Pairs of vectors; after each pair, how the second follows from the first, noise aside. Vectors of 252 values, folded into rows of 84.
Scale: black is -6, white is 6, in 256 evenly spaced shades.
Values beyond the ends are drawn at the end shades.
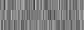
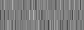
reversed, negated, partly zeroed.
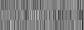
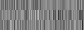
copied.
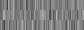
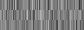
reversed.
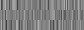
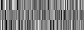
scaled up.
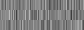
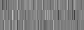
reversed, negated, partly zeroed.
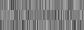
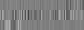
reversed, partly zeroed.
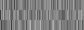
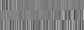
reversed, negated, partly zeroed.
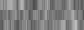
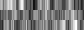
scaled up.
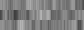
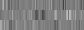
reversed, negated, partly zeroed.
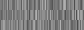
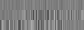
reversed, negated, partly zeroed.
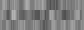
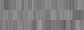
wrapped around, shrunk.
